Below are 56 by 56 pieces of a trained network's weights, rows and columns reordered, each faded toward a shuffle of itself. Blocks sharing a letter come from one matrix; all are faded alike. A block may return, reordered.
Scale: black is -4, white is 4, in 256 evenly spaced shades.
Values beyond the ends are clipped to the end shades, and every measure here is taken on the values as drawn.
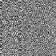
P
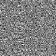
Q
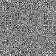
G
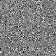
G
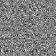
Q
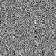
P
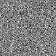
G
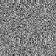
P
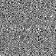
G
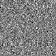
G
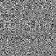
Q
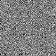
G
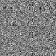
P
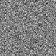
P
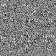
G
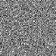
Q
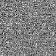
Q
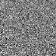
G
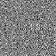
G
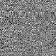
Q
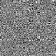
Q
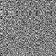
P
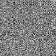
Q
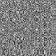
P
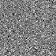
G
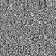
P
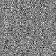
Q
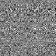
Q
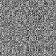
P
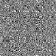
G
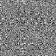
Q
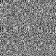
P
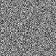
P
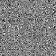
Q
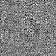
G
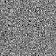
G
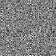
G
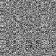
P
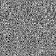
G
